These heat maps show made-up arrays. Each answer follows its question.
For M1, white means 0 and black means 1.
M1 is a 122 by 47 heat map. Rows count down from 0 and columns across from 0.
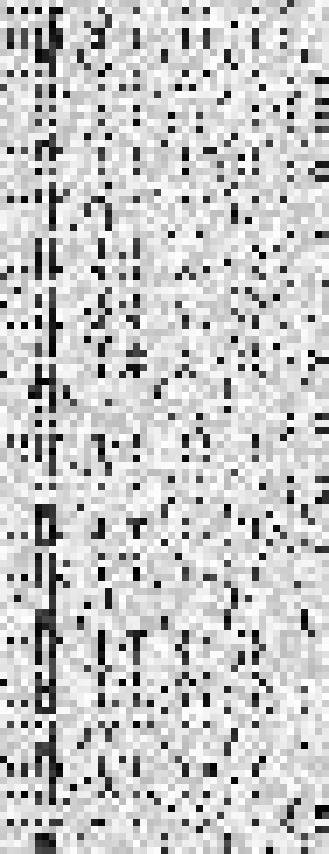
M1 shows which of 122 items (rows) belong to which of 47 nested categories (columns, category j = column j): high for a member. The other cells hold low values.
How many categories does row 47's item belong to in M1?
1
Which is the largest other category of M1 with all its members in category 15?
33
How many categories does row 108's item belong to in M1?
8
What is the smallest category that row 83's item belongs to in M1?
42
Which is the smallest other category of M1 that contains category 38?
23
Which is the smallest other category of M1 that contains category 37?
19
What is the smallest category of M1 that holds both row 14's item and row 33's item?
45
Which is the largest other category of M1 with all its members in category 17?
25
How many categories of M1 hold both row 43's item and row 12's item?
8
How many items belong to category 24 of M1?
7
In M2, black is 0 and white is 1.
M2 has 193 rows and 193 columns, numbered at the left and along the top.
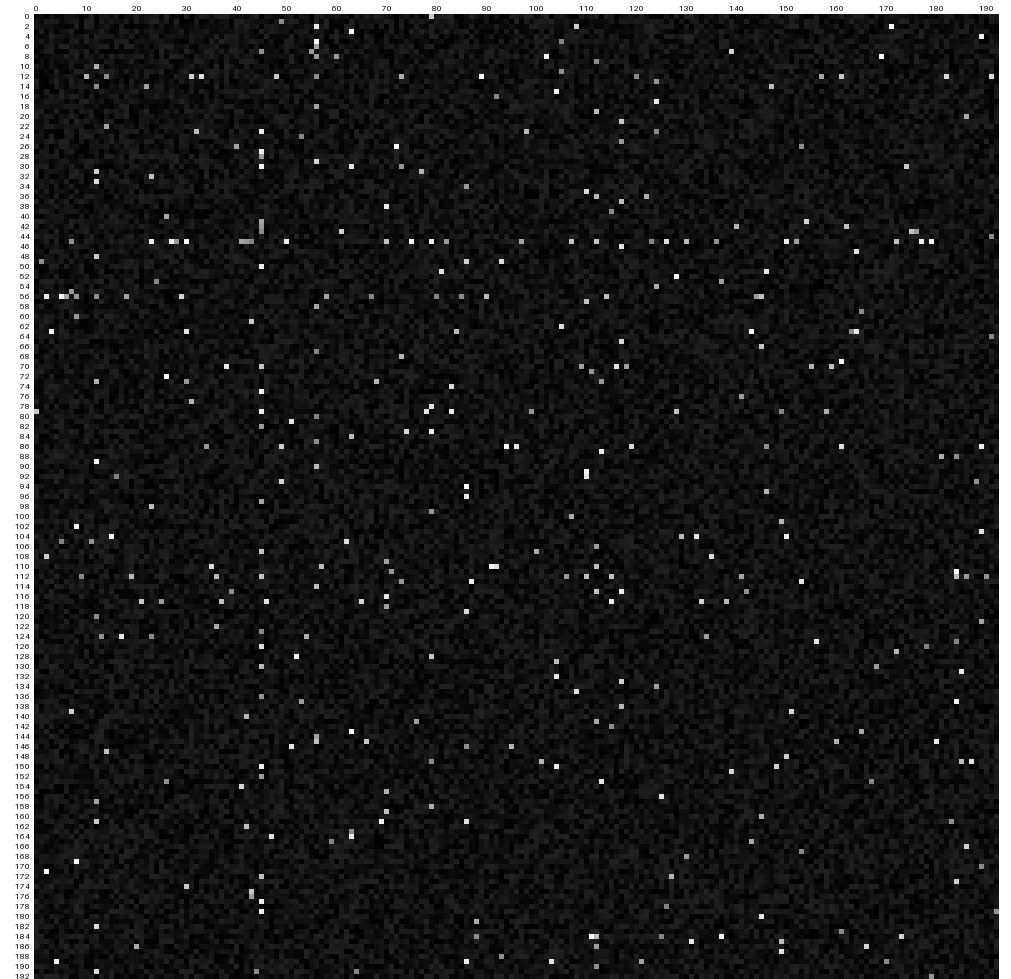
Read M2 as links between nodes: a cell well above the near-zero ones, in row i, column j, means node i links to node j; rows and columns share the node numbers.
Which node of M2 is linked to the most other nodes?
node 45
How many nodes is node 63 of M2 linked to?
6
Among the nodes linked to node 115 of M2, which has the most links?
node 112
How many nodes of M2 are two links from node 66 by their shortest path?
3
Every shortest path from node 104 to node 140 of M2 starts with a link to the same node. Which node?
node 150
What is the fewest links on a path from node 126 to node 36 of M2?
3
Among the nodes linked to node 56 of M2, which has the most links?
node 12
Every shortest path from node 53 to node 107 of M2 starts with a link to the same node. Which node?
node 137
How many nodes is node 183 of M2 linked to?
1
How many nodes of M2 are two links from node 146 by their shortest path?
8
